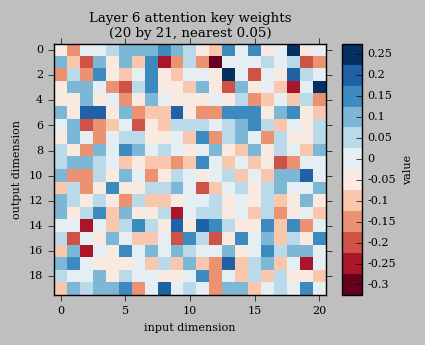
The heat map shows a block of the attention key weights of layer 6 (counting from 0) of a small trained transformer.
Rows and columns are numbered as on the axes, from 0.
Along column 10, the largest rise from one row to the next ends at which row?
15
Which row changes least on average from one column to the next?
9
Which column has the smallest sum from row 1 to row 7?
12
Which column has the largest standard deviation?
2
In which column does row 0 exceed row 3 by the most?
18
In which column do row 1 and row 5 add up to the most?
3
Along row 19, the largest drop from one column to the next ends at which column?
6
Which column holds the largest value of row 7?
11
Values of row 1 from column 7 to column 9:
0.15 -0.25 -0.15
